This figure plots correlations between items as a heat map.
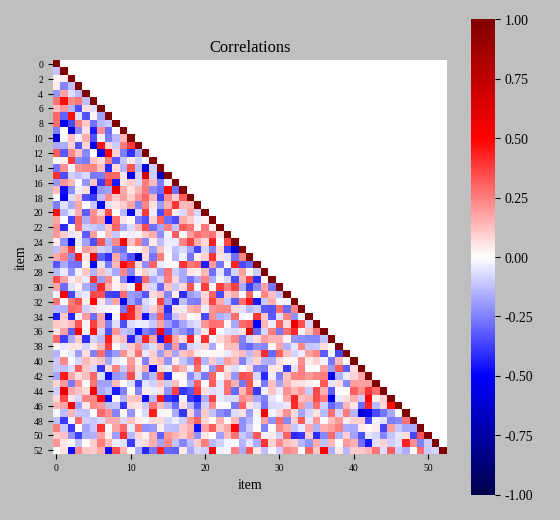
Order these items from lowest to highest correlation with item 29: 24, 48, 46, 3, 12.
24, 48, 46, 3, 12
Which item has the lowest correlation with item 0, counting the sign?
10
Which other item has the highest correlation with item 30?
11
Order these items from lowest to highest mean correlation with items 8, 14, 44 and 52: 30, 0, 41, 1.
30, 0, 1, 41
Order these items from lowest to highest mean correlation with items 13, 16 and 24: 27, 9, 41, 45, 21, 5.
45, 41, 5, 21, 9, 27
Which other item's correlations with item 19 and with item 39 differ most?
6
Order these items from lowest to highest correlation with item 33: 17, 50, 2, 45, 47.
50, 47, 17, 45, 2
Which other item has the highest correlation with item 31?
1
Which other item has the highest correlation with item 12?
15
